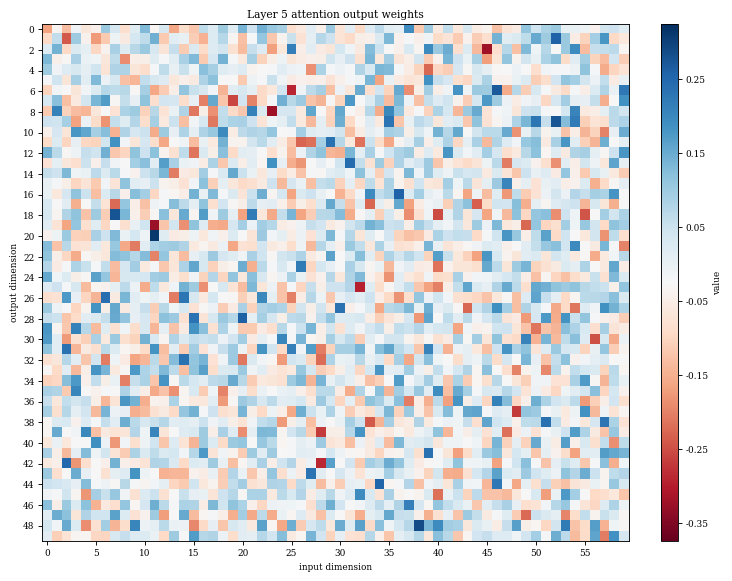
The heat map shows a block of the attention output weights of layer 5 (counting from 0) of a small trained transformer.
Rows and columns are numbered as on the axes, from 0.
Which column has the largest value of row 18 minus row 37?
48
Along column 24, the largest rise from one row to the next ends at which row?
49
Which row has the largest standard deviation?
18
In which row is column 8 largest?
36
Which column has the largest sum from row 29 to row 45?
46
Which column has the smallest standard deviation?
1
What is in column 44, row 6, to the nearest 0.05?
0.1
